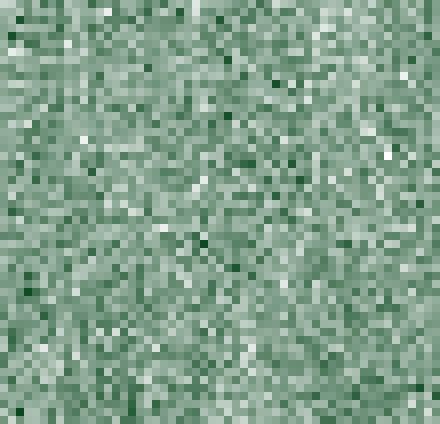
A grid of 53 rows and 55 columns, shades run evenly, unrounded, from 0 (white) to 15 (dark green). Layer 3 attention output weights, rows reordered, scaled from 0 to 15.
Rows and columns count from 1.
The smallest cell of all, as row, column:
20, 49
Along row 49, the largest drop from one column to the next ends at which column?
54
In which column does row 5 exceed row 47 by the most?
2
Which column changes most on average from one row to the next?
26
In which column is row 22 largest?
12
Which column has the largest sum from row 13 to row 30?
29
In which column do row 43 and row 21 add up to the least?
19
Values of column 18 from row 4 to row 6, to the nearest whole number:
10 5 8
